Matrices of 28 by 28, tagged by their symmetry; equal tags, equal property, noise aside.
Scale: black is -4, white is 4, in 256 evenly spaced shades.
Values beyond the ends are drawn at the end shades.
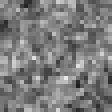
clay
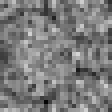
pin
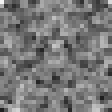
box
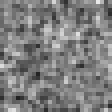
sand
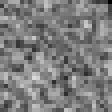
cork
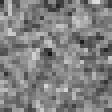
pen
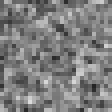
pen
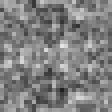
pin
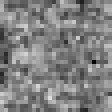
pin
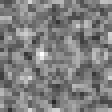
pin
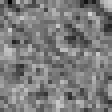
cork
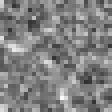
cork
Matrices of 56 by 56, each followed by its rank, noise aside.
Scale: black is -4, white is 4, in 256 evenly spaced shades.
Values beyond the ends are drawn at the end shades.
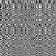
three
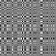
one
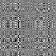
three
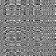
two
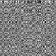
three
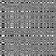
one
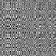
two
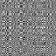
three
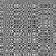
two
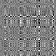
two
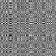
two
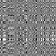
three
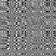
two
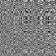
four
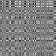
one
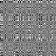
two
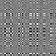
one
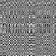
two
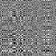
two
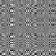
two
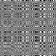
one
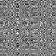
three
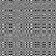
one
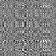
four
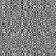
three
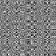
three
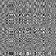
three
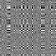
one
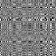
two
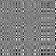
one
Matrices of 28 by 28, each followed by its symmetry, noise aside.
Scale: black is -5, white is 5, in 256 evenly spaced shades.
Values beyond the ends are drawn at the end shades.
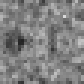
mirrored top to bottom.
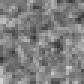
no symmetry.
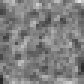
antisymmetric.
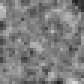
symmetric across the other diagonal.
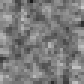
same after a half turn.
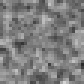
antisymmetric.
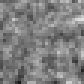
antisymmetric.
